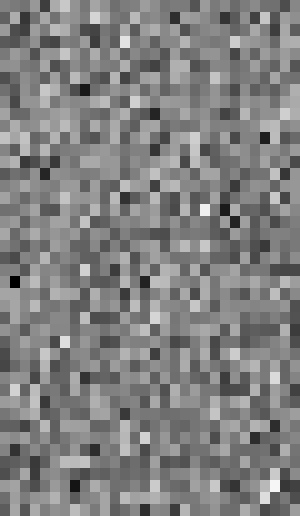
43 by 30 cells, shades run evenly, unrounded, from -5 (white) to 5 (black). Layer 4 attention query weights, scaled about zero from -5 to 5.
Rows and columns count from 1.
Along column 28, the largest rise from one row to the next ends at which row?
42
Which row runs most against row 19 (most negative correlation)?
32
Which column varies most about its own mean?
28
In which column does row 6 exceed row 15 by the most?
16
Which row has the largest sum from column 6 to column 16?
40
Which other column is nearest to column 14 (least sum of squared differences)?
11
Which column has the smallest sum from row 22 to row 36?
4
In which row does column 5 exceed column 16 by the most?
15
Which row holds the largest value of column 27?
12
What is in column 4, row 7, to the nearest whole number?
0
